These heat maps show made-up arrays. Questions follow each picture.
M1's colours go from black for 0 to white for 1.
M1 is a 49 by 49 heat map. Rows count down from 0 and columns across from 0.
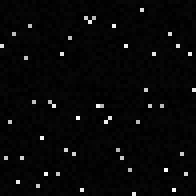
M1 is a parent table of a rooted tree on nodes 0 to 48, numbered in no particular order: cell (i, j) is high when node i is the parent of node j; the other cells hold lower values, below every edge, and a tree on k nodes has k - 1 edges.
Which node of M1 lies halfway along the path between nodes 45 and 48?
30
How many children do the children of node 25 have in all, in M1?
2
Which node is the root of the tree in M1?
39
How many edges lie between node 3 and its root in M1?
5
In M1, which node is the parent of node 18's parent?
13
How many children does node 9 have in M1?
1
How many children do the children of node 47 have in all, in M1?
3
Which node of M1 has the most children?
26
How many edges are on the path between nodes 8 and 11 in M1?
6
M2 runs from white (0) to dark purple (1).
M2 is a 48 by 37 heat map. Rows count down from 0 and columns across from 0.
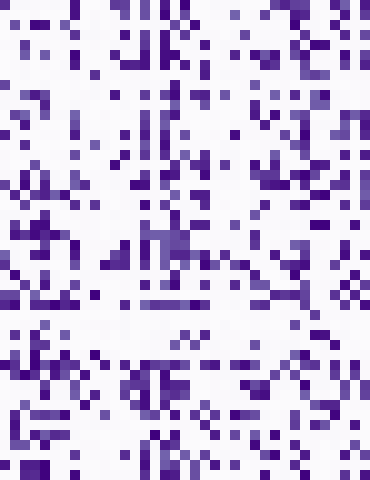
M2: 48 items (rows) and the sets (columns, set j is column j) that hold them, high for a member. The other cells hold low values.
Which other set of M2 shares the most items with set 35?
1
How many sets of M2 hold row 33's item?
7
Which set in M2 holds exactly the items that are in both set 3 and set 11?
22
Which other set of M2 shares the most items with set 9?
30
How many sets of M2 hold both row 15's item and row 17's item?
8
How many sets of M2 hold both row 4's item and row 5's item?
4
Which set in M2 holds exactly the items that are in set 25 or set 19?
17
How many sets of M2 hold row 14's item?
6
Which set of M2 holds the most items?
14
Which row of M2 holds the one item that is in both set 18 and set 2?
23
